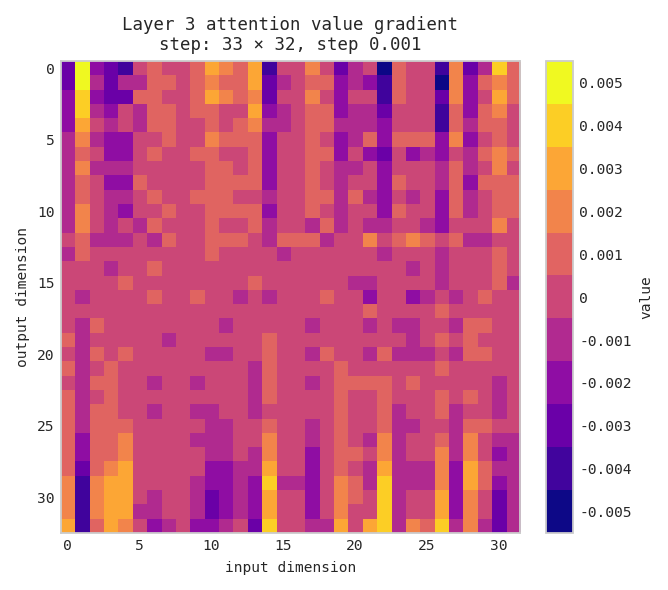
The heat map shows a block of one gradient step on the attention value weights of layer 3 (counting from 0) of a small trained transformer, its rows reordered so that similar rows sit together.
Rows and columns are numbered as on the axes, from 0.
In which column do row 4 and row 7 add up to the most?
1
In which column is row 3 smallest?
26
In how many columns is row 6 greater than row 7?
7
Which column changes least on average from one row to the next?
8
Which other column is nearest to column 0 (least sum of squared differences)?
19
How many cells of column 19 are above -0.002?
27
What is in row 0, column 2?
-0.002
